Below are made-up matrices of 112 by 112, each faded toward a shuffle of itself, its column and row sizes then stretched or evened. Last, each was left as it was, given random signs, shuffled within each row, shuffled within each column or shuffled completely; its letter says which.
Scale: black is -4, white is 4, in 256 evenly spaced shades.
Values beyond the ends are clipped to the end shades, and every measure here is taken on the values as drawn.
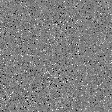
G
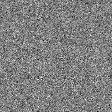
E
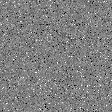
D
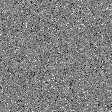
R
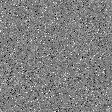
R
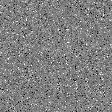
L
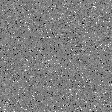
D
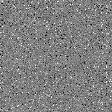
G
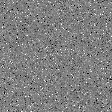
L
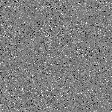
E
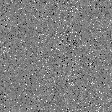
L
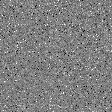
D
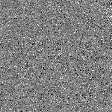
G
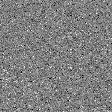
G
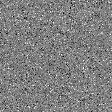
L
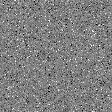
L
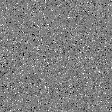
E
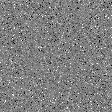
D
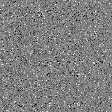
G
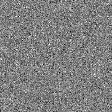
G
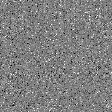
G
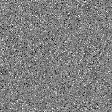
G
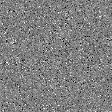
G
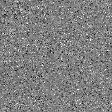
E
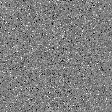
L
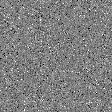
L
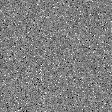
L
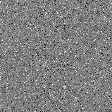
L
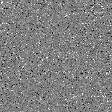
G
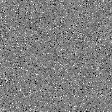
E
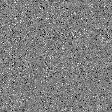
E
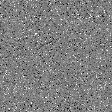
E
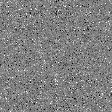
E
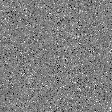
L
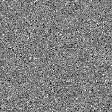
G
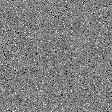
L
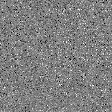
G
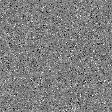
E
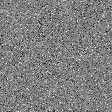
R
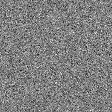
D
